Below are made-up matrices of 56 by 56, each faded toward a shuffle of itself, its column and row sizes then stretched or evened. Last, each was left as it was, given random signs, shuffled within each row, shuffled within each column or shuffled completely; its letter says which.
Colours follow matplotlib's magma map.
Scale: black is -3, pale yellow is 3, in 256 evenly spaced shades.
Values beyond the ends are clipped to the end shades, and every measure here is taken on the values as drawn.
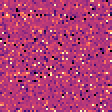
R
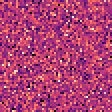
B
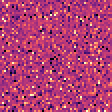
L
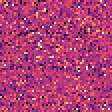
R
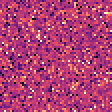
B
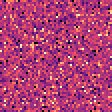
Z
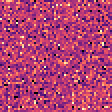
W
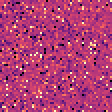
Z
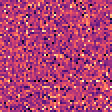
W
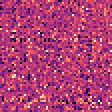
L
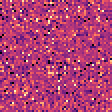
L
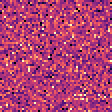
B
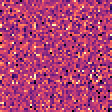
L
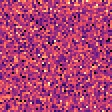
B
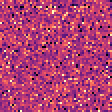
R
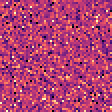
Z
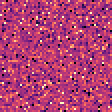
B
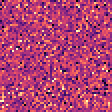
W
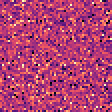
W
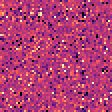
L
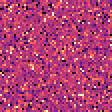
B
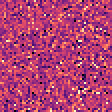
W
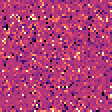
W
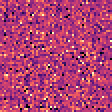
L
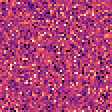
B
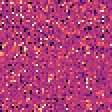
L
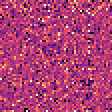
L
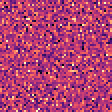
R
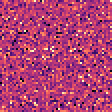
R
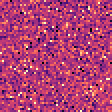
B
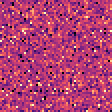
R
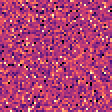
B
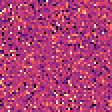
Z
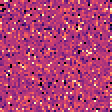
L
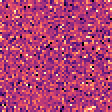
L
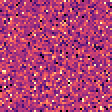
Z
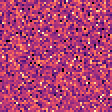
B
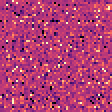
L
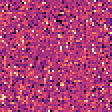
Z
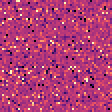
R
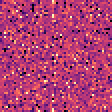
Z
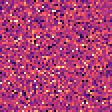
R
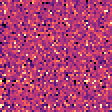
W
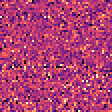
R
